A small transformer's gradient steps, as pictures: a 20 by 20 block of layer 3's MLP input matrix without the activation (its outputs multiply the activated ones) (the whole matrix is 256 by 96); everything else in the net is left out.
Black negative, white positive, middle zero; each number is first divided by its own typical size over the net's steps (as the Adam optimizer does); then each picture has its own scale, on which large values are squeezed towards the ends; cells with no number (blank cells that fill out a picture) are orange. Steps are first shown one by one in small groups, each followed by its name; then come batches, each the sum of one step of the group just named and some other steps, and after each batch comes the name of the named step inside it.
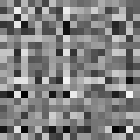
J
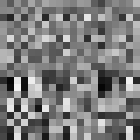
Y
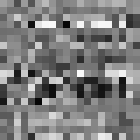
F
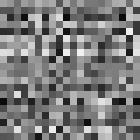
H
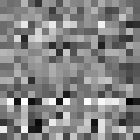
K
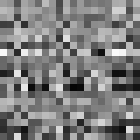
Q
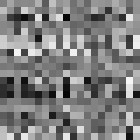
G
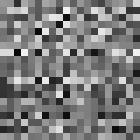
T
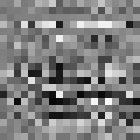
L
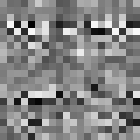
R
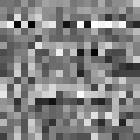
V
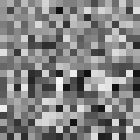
Q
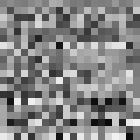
G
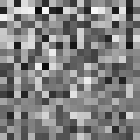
J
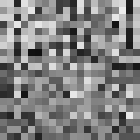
J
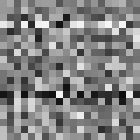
G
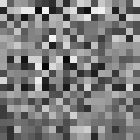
H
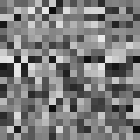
Q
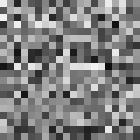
J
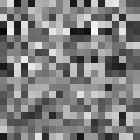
V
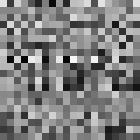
Q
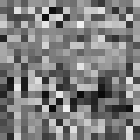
Y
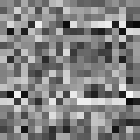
J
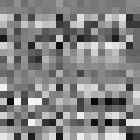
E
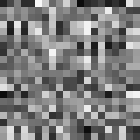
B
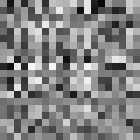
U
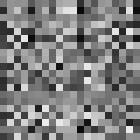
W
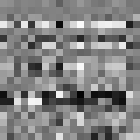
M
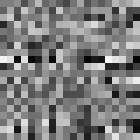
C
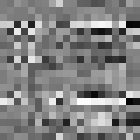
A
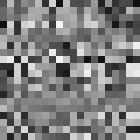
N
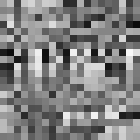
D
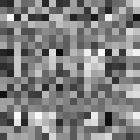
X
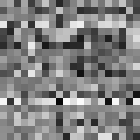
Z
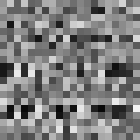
Z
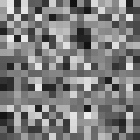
W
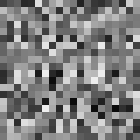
B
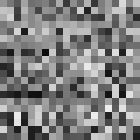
X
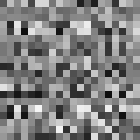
B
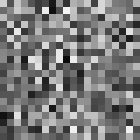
W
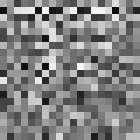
M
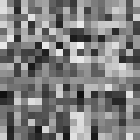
M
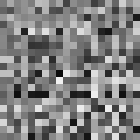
C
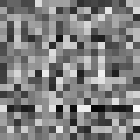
B
